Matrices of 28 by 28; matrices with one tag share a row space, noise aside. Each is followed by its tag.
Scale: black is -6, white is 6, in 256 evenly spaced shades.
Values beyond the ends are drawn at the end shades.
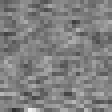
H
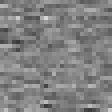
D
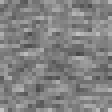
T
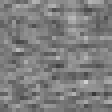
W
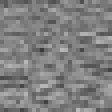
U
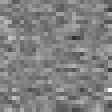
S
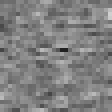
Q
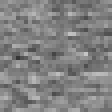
W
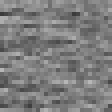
D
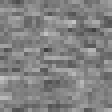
D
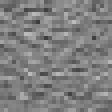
H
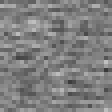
W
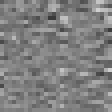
U
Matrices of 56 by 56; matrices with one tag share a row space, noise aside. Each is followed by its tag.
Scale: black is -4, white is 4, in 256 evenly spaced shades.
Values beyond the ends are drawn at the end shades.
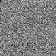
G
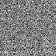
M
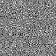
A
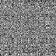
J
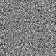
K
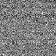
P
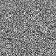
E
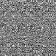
P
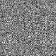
E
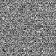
P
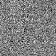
G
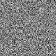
A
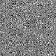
A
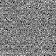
M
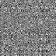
J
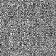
G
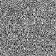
G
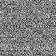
M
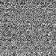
M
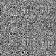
G
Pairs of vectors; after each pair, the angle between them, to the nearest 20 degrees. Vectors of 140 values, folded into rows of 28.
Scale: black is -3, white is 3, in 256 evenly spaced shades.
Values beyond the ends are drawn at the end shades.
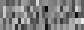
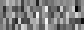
160 degrees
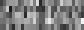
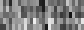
60 degrees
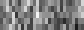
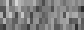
80 degrees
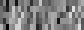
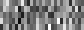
120 degrees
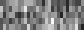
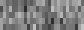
160 degrees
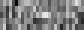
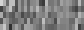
80 degrees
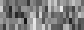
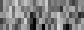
140 degrees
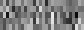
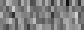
120 degrees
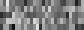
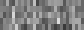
80 degrees
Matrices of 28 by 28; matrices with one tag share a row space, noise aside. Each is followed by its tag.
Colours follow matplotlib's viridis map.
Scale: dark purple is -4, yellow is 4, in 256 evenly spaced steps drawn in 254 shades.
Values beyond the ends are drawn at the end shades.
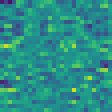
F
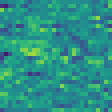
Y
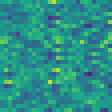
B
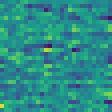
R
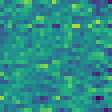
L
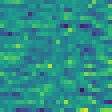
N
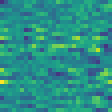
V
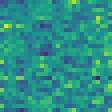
L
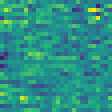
Y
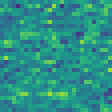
B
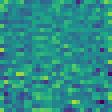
L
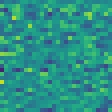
F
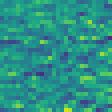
N
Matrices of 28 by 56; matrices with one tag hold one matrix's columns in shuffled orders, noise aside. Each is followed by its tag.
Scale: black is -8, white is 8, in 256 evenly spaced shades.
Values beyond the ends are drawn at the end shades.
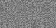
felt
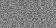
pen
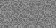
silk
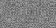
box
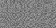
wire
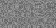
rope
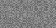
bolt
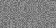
felt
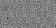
bolt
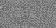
bolt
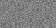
felt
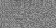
pen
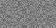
silk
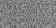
rope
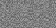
wire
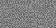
wire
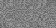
pen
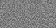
wire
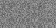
rope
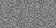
wire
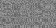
rope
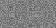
bolt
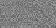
silk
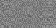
silk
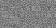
bolt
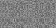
rope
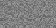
silk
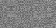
bolt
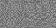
wire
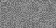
felt
